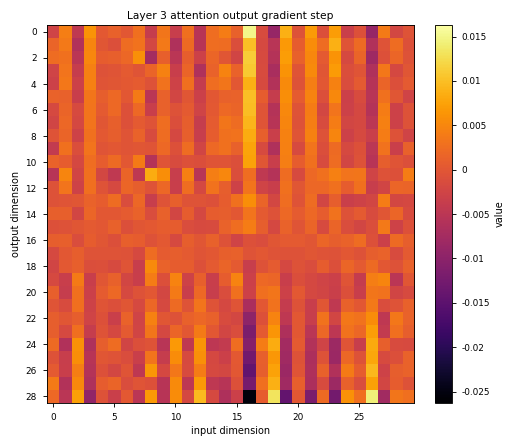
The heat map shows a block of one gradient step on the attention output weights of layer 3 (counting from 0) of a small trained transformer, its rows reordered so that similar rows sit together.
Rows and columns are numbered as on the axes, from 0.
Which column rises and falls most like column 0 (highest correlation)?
20
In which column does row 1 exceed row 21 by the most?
16
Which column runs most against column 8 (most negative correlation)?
7
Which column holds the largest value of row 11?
8
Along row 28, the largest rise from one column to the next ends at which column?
17
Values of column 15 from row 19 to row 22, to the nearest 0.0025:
0.005 0.0025 0 -0.0025
